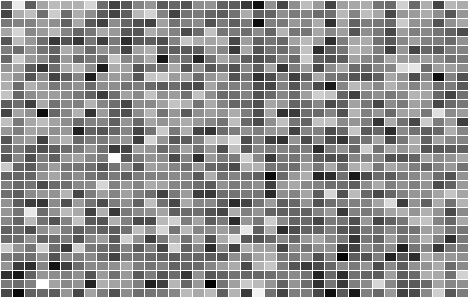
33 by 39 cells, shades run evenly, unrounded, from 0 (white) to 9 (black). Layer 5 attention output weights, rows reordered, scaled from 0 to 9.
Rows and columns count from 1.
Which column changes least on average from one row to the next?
25
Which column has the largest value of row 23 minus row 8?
34
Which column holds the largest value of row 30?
5
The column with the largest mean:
29
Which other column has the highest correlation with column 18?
13
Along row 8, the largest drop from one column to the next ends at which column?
10
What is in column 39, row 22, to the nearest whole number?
3
